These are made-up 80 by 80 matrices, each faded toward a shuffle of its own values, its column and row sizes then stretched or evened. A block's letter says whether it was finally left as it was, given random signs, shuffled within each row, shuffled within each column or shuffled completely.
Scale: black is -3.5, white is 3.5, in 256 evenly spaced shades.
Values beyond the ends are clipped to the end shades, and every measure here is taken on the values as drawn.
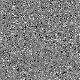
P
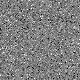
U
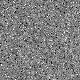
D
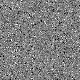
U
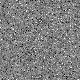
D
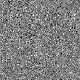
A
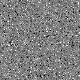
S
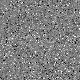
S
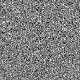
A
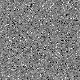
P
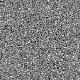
U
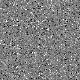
P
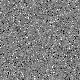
D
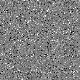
A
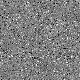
S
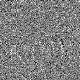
A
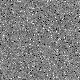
D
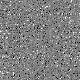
A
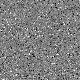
S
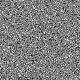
S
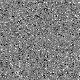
A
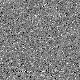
S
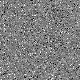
U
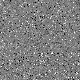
S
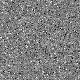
D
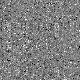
A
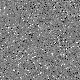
D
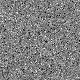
D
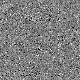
P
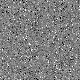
U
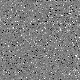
S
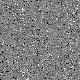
U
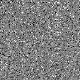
A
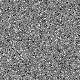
U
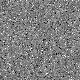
D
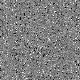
U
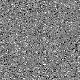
A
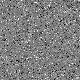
D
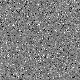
S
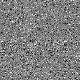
A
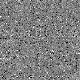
A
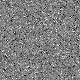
D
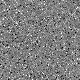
D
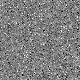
U
